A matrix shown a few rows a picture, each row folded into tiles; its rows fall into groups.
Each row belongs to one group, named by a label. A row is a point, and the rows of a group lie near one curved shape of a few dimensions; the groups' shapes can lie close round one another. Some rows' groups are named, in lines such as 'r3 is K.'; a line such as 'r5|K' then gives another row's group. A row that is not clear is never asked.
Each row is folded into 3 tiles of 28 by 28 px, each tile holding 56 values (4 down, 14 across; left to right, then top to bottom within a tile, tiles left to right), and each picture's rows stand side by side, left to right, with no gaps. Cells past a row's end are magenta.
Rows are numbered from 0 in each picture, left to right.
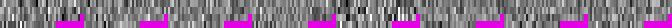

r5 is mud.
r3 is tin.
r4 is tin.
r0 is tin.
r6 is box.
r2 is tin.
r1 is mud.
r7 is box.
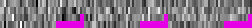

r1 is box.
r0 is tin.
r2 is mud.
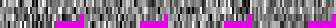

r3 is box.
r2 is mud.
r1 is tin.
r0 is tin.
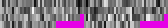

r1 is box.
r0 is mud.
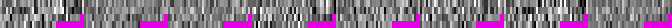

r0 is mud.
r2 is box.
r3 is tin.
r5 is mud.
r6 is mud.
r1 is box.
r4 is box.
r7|tin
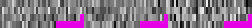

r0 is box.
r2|mud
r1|box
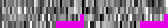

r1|tin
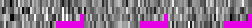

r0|tin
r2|tin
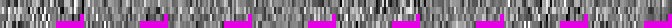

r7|tin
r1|tin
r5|mud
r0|tin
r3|tin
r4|mud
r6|tin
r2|box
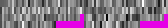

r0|box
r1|box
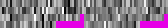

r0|tin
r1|tin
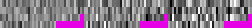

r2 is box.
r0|mud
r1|tin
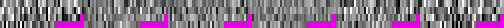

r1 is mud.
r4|tin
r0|tin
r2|box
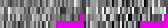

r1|box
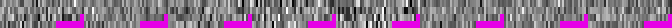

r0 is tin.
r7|mud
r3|mud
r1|tin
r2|box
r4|box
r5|box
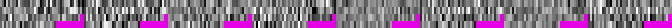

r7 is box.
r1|box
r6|mud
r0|mud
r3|tin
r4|tin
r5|box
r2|tin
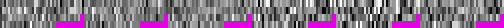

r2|box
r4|tin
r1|tin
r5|mud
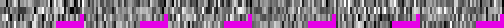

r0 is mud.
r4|box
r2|mud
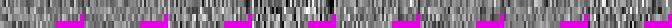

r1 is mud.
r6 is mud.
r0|mud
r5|tin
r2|mud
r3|mud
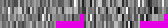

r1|mud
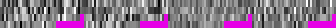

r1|box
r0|box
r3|mud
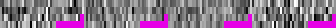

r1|box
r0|box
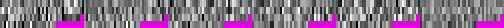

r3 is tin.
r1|box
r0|tin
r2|box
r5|box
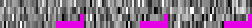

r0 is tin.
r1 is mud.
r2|box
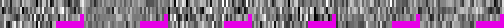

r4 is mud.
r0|tin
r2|mud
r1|tin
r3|tin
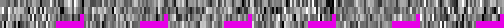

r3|mud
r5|tin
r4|box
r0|tin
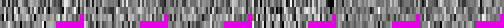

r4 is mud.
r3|mud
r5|box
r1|mud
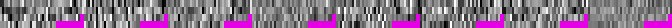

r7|mud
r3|tin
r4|tin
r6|mud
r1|mud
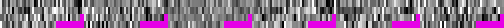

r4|box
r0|mud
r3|mud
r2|tin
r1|tin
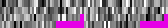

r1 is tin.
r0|box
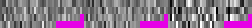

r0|box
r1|box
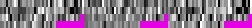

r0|mud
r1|tin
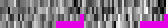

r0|mud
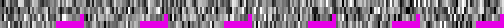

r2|box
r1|box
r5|tin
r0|box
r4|mud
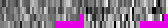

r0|box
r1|box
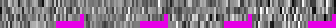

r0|mud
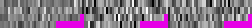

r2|mud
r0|tin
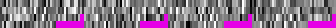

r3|box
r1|tin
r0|box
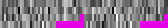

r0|box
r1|tin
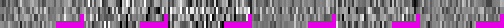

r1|tin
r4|mud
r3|tin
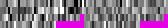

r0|mud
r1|tin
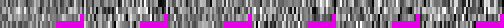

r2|mud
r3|tin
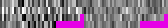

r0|box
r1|mud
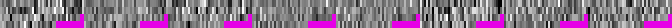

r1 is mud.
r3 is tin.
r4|tin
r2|tin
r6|mud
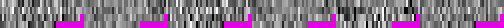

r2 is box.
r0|box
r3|box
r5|box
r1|mud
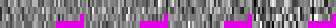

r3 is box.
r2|tin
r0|mud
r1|tin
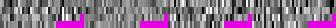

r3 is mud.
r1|tin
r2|mud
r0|tin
